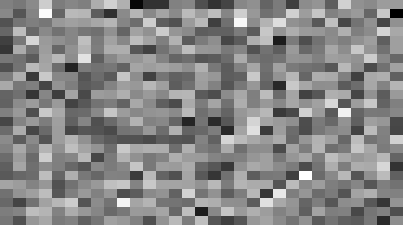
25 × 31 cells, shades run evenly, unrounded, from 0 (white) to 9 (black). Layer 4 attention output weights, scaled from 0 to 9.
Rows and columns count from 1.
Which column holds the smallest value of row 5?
3
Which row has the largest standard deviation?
2
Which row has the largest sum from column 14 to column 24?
1
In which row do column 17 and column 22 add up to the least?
22
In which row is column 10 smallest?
23
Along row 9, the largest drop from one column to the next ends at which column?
4
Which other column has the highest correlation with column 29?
26
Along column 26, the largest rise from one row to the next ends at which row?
13
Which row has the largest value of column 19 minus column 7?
5
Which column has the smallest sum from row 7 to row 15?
20
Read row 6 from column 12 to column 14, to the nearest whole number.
7 5 4
